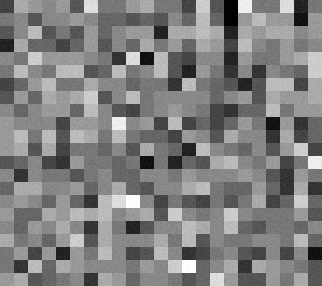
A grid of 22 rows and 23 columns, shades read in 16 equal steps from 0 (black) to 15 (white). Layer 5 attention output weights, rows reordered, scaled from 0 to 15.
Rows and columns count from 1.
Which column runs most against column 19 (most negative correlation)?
12
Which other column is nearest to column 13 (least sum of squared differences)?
11
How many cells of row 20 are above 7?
10
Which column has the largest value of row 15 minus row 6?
14
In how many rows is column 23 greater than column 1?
10
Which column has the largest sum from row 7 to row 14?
7
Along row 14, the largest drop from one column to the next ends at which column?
2
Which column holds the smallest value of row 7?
18
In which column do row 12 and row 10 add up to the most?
9
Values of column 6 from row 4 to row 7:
6 9 11 7
